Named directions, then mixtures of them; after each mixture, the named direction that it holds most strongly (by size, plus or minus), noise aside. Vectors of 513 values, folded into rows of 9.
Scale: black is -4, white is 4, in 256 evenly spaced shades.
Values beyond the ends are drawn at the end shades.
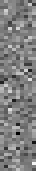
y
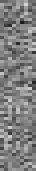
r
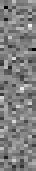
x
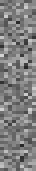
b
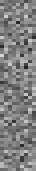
b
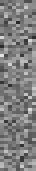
b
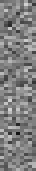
r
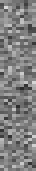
r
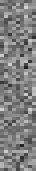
b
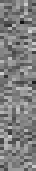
r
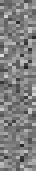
b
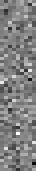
y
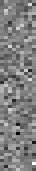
y
